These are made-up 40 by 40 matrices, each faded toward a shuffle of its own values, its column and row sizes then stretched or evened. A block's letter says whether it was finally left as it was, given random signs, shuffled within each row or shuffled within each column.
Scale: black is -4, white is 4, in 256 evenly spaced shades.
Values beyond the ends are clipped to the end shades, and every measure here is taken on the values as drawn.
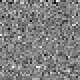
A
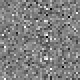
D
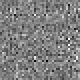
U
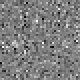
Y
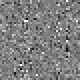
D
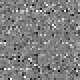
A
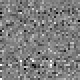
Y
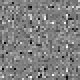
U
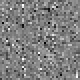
D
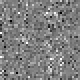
D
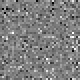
Y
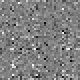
Y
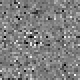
Y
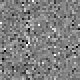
D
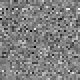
A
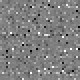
A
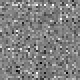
Y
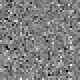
D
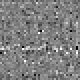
U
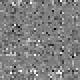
Y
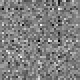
U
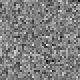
Y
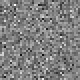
D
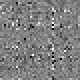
Y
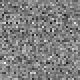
A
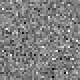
A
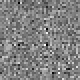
Y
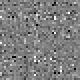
Y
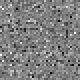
A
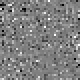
Y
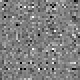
Y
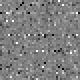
A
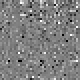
U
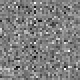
Y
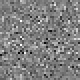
A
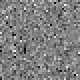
D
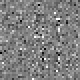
D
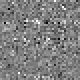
Y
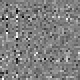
U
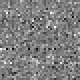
A
